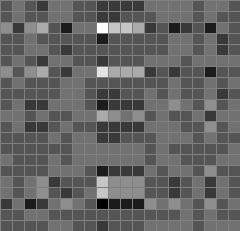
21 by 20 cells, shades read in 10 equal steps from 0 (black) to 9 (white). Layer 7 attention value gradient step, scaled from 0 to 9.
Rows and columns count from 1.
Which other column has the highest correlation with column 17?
19
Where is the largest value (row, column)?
3, 9
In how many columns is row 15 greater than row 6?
8
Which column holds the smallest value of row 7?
18
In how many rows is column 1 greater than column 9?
11
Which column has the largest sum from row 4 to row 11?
15
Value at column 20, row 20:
3
